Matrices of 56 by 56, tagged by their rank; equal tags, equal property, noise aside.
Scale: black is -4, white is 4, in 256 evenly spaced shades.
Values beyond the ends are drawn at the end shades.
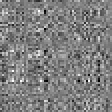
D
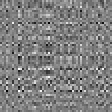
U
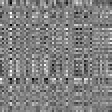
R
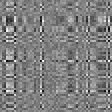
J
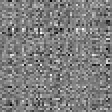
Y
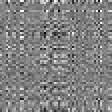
R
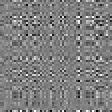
R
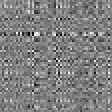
R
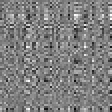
U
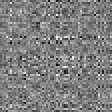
D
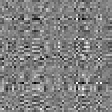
D
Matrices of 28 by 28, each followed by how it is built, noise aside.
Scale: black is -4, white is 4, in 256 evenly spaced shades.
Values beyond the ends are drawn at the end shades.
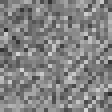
Hankel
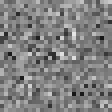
uneven rows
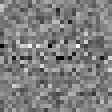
uneven rows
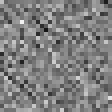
Toeplitz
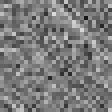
Toeplitz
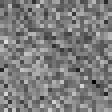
Toeplitz
